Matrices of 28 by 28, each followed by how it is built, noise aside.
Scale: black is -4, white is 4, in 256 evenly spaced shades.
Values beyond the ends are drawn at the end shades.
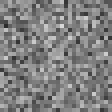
repeating rows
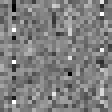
uneven columns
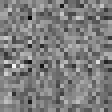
low rank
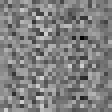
repeating rows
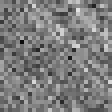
Toeplitz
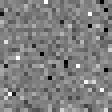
sparse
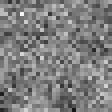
smooth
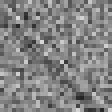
Toeplitz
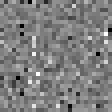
sparse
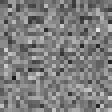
blocks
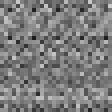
repeating columns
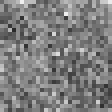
smooth
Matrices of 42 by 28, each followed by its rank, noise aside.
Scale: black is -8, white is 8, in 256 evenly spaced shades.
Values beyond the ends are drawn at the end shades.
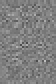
four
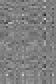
three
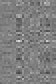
two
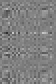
two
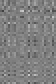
two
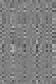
two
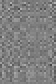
three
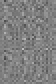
four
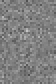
eight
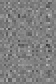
three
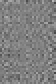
four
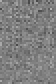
eight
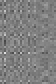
two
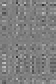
three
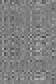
three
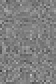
eight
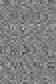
six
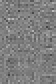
six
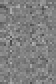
six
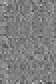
six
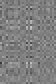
two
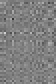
two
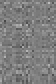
four
